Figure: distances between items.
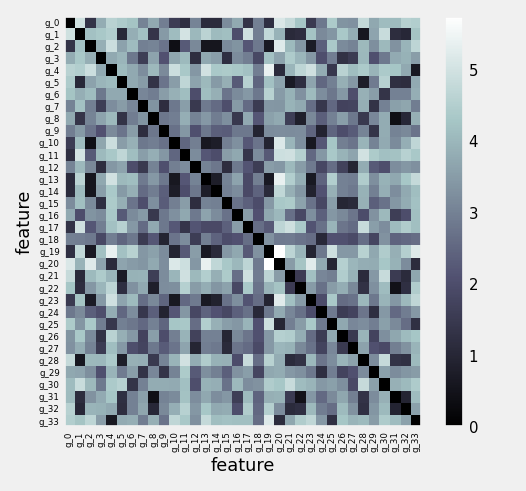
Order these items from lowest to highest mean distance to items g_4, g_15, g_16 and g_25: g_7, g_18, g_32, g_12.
g_18, g_12, g_7, g_32
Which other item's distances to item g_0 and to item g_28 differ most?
g_1
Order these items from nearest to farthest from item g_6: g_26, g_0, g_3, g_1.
g_3, g_26, g_1, g_0
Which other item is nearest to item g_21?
g_5
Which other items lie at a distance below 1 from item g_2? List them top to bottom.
g_10, g_13, g_14, g_19, g_23
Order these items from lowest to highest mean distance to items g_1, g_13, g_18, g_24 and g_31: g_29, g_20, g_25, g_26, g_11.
g_29, g_26, g_25, g_11, g_20
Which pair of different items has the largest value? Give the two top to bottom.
g_19, g_20
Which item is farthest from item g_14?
g_20
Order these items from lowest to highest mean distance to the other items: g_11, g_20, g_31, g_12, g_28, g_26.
g_12, g_31, g_26, g_28, g_11, g_20
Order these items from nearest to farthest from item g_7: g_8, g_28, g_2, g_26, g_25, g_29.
g_29, g_26, g_25, g_2, g_8, g_28
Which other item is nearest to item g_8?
g_31
